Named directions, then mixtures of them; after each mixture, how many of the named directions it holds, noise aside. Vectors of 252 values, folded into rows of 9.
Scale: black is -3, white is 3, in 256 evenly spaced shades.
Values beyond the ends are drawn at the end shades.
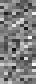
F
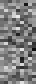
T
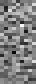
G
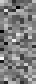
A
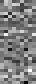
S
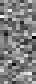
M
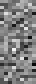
one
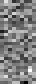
two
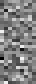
three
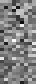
four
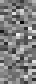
four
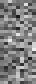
one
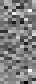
four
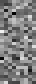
three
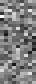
two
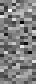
two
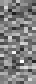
two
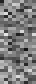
two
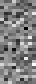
one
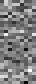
one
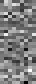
one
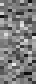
one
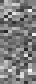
three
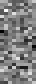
three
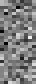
two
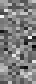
four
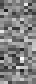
two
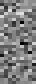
three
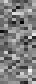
four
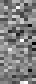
four
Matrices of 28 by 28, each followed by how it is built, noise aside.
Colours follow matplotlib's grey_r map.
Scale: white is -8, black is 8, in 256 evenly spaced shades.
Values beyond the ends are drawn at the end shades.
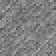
Hankel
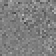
upper triangular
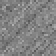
Hankel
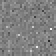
sparse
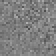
upper triangular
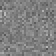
low rank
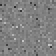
sparse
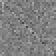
diagonal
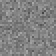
noise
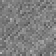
Hankel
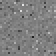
sparse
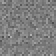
repeating columns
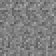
repeating columns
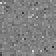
sparse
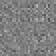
low rank
